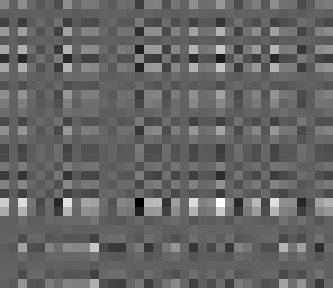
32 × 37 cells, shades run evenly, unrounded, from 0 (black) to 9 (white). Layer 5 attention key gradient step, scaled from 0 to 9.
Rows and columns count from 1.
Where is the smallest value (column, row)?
16, 23
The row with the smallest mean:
7
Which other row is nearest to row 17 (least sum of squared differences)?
14
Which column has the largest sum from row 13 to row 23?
25
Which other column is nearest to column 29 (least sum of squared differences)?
18
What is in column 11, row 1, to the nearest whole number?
4
